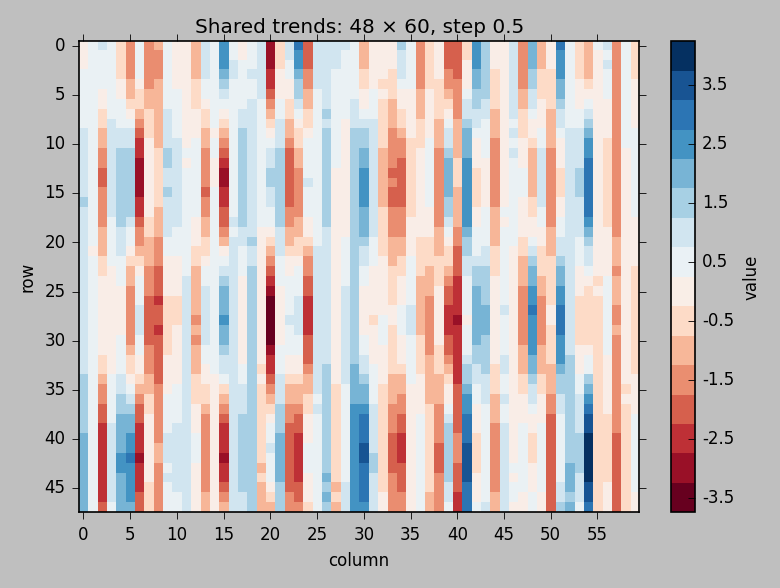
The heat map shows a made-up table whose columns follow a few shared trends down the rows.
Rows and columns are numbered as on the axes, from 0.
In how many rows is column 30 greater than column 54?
11
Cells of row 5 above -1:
50
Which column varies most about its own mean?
15
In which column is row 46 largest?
54
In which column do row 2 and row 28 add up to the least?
20
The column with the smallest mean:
40
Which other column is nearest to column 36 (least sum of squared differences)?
47
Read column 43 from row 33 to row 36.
1.5 1 1 1
